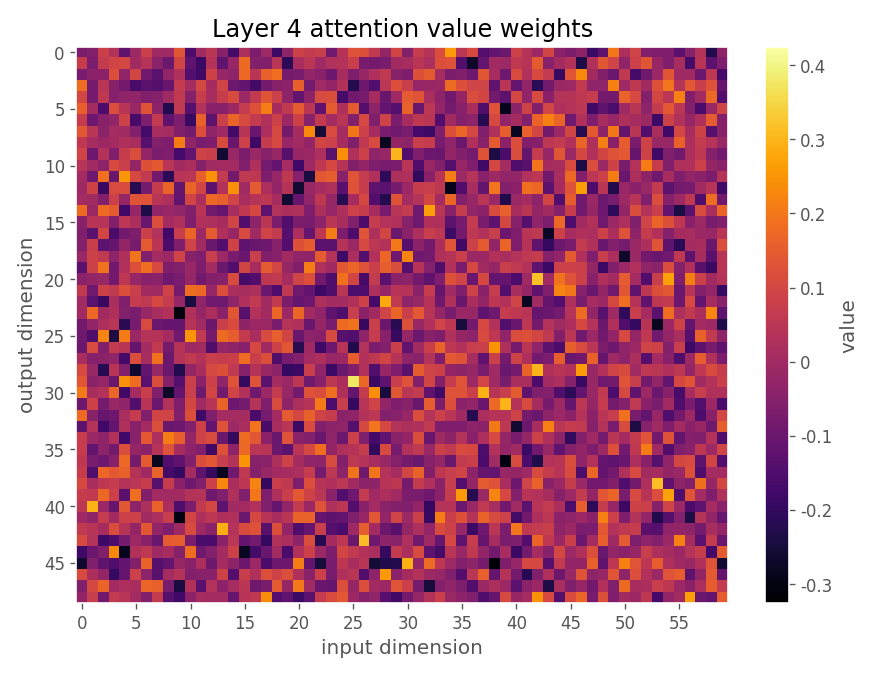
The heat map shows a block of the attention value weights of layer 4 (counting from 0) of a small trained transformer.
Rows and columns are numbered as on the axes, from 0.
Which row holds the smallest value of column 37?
6
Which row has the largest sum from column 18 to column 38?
30
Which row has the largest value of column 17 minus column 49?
5
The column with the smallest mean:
9
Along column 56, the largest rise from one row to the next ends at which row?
48
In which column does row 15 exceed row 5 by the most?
39
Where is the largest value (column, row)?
25, 29
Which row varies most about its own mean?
45
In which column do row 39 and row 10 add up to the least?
36
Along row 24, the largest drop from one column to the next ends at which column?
26
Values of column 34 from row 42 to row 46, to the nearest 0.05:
0.1 0.1 0.05 0 -0.05
